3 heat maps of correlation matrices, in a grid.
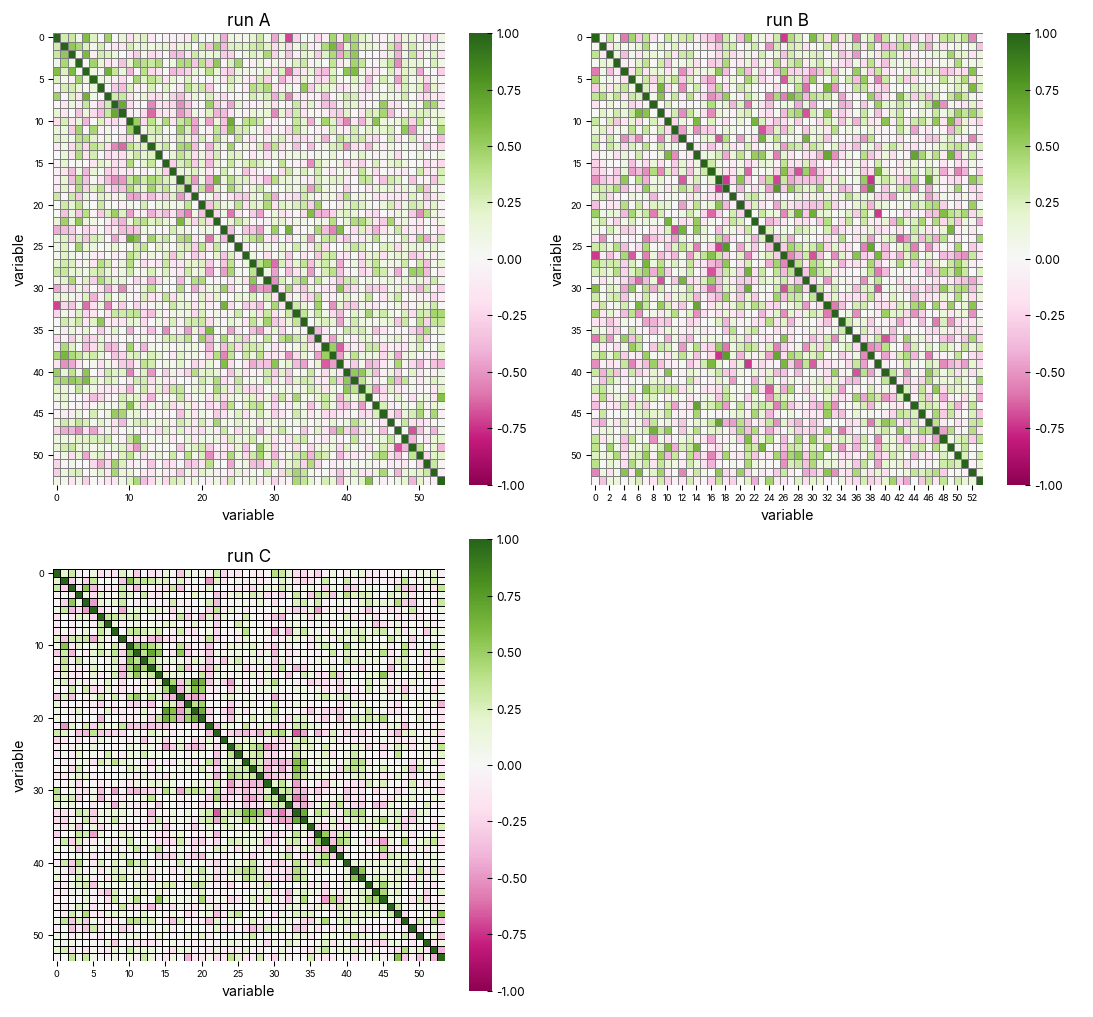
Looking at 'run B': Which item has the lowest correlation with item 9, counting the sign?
29
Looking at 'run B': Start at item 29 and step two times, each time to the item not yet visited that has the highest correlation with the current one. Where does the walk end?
23
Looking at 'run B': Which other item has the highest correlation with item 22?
10
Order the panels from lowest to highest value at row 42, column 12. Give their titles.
run B, run C, run A
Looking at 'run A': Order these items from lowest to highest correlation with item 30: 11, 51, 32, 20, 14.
20, 11, 14, 51, 32
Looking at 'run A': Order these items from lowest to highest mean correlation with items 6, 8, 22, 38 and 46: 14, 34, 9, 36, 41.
9, 36, 14, 34, 41
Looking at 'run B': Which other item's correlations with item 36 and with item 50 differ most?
26
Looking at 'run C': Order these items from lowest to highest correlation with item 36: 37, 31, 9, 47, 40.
31, 47, 9, 40, 37
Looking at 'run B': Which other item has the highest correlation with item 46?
17
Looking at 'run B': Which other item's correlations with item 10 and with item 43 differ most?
40
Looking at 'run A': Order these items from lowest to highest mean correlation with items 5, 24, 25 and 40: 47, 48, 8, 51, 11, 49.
47, 51, 8, 49, 48, 11
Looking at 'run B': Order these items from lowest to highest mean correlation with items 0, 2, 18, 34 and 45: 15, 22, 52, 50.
52, 15, 22, 50
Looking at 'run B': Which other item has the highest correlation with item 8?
47
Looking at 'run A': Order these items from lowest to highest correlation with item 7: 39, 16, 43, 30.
30, 16, 43, 39
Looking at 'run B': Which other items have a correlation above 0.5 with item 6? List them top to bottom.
9, 32, 52
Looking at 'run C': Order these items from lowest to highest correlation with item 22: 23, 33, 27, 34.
33, 34, 27, 23
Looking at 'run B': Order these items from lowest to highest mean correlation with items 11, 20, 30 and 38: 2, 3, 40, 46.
46, 40, 2, 3
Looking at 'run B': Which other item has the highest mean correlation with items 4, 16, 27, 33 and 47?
8
